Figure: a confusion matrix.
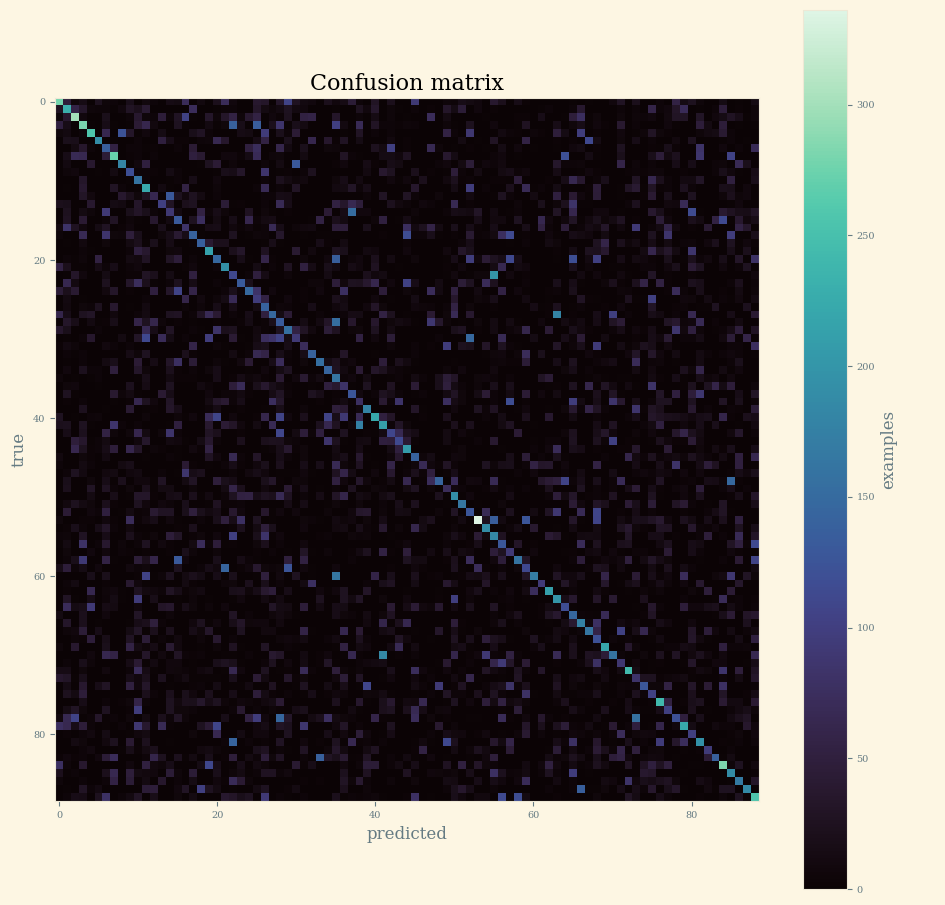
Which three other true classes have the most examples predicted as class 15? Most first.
58, 24, 33
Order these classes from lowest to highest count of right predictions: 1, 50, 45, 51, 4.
45, 51, 50, 1, 4
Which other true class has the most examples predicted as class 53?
59
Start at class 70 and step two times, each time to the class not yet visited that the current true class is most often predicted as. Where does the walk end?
38
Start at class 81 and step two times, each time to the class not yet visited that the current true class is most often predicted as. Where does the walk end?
55
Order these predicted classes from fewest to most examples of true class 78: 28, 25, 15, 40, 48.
48, 15, 40, 25, 28
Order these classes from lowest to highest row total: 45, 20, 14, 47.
47, 45, 14, 20
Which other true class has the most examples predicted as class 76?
81
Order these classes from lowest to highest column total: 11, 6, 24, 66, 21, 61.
61, 24, 21, 66, 6, 11
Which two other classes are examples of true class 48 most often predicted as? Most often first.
85, 64
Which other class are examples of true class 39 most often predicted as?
73
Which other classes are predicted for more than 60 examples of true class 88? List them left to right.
6, 26, 45, 56, 58
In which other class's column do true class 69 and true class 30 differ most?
52
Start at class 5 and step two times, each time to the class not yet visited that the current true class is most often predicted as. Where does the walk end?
71
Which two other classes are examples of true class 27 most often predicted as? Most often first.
63, 70
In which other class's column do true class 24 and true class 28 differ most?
35
